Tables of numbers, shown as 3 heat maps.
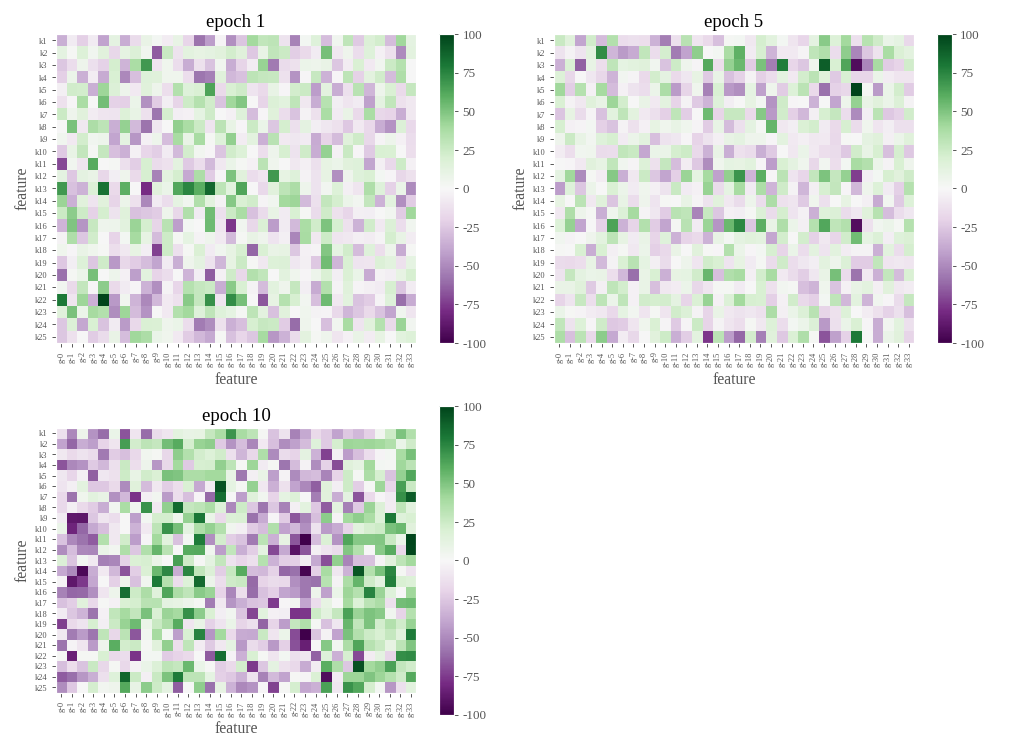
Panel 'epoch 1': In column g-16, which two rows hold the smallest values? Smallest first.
k16, k1
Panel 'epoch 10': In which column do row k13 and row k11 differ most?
g-27
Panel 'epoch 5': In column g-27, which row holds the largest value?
k3
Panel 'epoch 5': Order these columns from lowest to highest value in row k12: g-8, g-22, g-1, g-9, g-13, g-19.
g-9, g-22, g-13, g-8, g-1, g-19
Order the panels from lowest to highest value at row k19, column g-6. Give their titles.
epoch 1, epoch 5, epoch 10
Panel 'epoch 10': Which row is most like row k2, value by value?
k16
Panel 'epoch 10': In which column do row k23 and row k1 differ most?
g-28
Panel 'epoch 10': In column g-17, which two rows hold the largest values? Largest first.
k14, k1
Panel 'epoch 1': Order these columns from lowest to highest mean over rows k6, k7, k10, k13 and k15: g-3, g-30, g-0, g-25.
g-3, g-30, g-0, g-25
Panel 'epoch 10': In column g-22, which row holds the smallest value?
k12
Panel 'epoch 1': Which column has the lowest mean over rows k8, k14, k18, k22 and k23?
g-8
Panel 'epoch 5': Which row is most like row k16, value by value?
k12
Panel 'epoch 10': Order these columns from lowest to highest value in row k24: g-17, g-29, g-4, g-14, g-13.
g-17, g-4, g-14, g-13, g-29
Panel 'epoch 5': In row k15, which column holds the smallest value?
g-13
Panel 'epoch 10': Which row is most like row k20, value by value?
k11
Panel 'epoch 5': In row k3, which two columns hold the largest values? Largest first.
g-25, g-21
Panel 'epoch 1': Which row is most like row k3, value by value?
k25
